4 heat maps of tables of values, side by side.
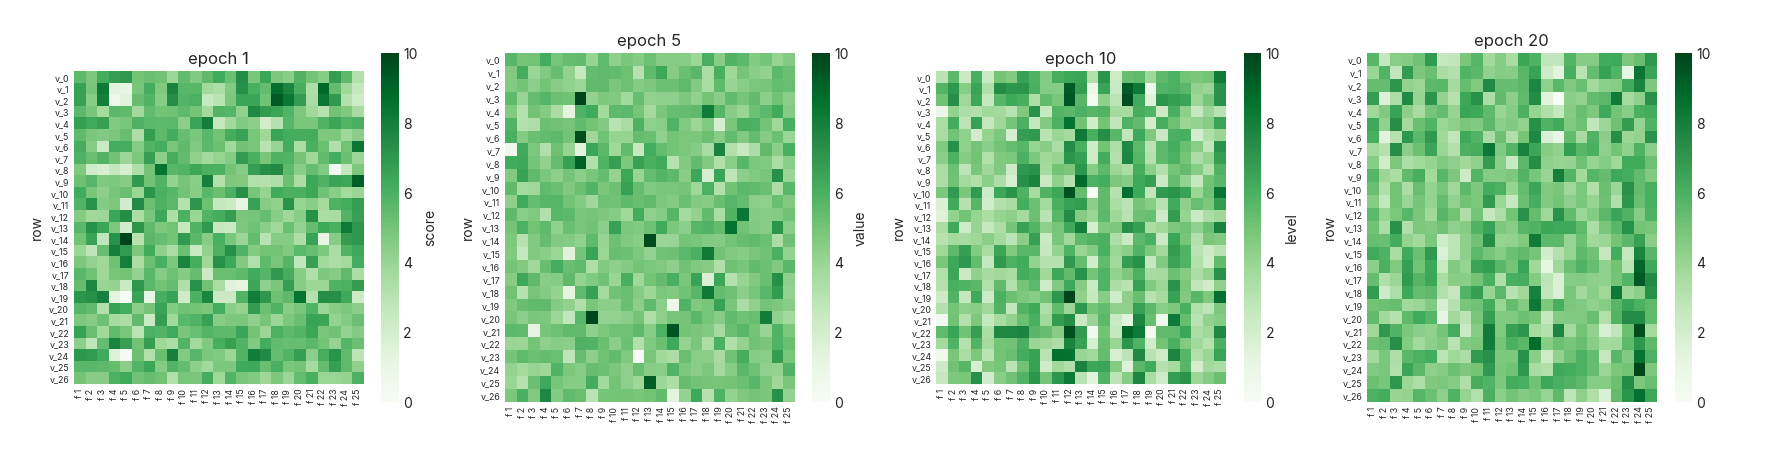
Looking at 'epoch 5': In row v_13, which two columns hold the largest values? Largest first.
f 20, f 24
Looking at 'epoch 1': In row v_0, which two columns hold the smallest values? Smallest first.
f 25, f 9
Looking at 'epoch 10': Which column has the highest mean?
f 12
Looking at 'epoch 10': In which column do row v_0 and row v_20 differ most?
f 25
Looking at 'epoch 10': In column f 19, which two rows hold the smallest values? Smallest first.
v_22, v_1
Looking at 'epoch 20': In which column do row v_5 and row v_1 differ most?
f 23
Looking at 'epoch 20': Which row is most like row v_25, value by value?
v_13
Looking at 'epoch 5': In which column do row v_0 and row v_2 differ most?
f 18
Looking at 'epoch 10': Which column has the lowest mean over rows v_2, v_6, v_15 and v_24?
f 14
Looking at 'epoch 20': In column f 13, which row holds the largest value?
v_21
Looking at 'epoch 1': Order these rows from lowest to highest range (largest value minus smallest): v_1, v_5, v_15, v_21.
v_5, v_21, v_15, v_1
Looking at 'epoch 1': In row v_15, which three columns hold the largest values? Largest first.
f 4, f 14, f 5
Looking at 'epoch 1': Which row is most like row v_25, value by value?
v_7
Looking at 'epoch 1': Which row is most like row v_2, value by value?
v_1
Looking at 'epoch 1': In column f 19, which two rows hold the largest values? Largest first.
v_2, v_1
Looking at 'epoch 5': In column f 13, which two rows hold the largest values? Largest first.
v_14, v_25
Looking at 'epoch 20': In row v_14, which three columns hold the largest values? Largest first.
f 15, f 11, f 24
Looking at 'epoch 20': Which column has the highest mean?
f 24
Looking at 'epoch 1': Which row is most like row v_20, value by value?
v_3
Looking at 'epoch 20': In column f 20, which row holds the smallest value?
v_5
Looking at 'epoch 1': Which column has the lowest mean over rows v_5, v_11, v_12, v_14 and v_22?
f 22
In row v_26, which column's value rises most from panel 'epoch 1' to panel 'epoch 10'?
f 9
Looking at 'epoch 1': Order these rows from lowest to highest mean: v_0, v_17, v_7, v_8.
v_8, v_17, v_7, v_0
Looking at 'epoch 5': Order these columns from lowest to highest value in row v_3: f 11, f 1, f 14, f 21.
f 11, f 14, f 21, f 1
